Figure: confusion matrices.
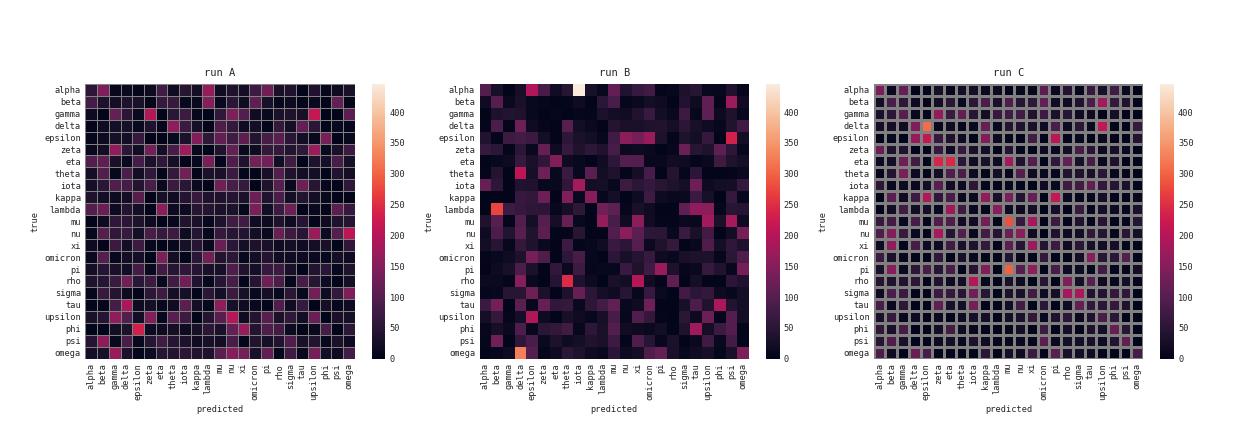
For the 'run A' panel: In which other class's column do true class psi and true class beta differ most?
lambda
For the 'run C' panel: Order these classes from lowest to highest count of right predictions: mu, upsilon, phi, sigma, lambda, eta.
upsilon, phi, lambda, sigma, eta, mu
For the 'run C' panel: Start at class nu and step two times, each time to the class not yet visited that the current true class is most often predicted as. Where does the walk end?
alpha
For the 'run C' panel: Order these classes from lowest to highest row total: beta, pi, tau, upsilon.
upsilon, tau, beta, pi
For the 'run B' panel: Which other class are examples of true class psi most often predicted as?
beta
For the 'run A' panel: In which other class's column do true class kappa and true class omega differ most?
gamma
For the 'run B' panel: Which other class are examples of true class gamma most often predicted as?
upsilon
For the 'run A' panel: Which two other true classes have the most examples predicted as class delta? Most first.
tau, rho
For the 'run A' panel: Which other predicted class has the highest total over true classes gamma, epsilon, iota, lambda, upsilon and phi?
nu
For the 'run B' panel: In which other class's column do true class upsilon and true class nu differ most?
epsilon
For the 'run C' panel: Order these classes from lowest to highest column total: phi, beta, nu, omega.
omega, phi, nu, beta
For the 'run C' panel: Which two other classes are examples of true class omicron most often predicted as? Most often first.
tau, psi
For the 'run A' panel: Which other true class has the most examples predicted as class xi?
phi
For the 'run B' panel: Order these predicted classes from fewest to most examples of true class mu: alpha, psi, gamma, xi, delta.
gamma, alpha, delta, xi, psi
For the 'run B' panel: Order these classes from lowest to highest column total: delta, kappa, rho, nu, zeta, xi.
rho, kappa, nu, zeta, xi, delta
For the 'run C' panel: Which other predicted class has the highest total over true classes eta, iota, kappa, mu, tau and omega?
zeta
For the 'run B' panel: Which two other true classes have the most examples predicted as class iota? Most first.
alpha, sigma
